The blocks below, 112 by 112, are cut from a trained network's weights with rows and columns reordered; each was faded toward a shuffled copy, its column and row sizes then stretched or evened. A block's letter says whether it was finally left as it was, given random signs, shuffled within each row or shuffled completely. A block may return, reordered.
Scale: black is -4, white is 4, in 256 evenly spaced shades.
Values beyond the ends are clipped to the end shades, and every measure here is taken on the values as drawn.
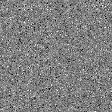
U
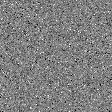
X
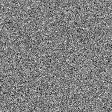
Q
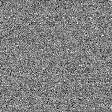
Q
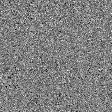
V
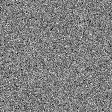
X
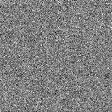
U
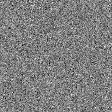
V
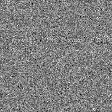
U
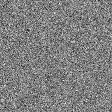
X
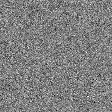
Q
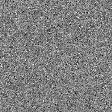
V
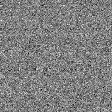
U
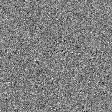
Q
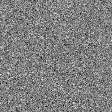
V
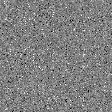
V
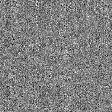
U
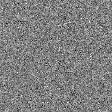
V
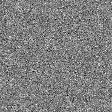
Q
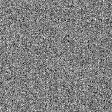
U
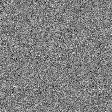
V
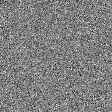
V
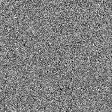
V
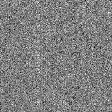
U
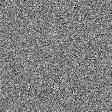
V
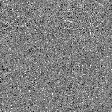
U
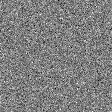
X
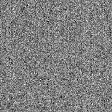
U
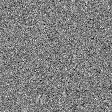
X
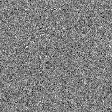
V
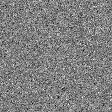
Q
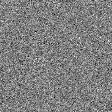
V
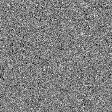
V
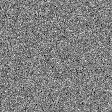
X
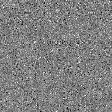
U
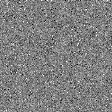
U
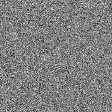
V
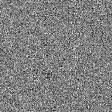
V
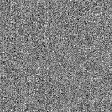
U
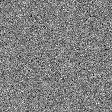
Q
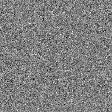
V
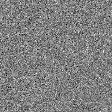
V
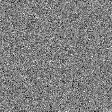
V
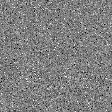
V
